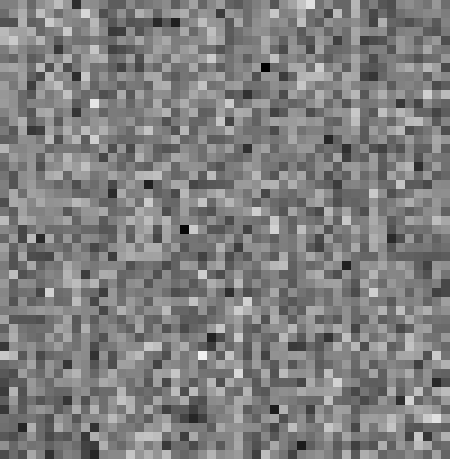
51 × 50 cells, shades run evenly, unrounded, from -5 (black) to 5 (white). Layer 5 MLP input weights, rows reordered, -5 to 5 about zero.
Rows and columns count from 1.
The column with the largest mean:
27
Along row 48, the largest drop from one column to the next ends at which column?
11
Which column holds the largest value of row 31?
23
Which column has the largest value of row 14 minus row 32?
40
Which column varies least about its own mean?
41
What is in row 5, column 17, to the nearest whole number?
0
